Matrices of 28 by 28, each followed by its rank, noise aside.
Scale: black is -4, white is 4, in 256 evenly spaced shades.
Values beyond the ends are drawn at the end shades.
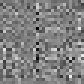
four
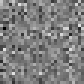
four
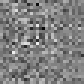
four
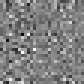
five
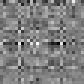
two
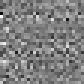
five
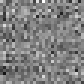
four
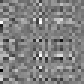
two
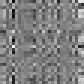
two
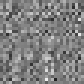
three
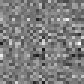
four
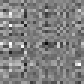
three
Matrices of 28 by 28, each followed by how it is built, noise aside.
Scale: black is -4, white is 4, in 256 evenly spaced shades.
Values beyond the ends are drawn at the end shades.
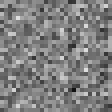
repeating rows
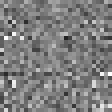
low rank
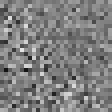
lower triangular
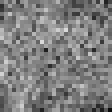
smooth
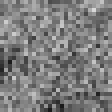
smooth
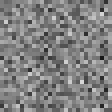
repeating rows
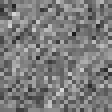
Hankel
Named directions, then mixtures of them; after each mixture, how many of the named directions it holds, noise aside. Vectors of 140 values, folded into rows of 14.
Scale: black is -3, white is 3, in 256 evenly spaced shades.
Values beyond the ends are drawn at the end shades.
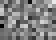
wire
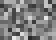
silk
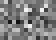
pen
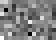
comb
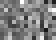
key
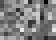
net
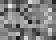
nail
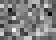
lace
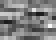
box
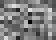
four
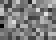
one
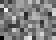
four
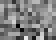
three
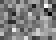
two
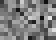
four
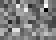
three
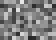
one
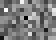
two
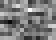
three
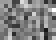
one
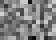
four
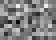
four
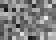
three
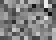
two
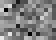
two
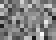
three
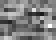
one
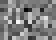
two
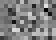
two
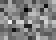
one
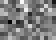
three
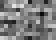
two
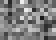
four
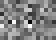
two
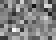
two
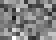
one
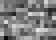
three
